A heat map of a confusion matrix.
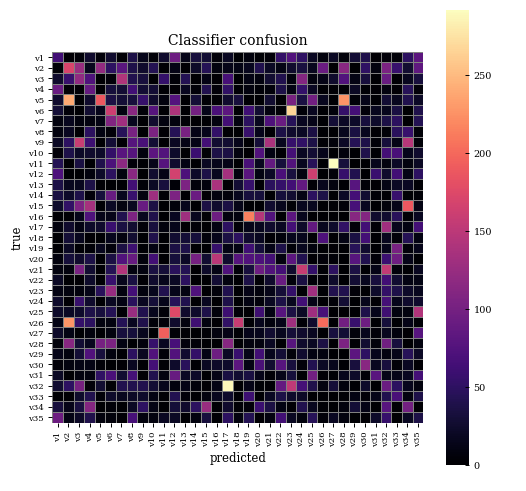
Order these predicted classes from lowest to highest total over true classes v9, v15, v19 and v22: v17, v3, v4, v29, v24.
v17, v24, v29, v4, v3
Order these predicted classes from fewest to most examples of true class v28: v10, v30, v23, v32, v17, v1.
v1, v30, v10, v23, v32, v17
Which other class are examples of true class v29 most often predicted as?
v16
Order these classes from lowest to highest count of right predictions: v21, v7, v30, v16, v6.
v21, v16, v30, v7, v6
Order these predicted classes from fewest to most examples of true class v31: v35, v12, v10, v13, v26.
v26, v13, v10, v35, v12
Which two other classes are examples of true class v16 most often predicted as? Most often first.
v19, v20
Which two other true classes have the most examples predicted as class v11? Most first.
v27, v10
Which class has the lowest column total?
v31
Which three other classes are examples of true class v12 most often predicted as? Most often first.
v25, v17, v8
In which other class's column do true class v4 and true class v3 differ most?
v7
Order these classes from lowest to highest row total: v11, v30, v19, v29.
v19, v30, v29, v11
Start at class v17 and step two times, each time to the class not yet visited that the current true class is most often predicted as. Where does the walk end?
v23
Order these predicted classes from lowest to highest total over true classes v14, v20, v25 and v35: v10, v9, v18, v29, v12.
v9, v18, v29, v10, v12
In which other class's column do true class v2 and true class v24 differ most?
v5
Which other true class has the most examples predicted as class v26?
v2
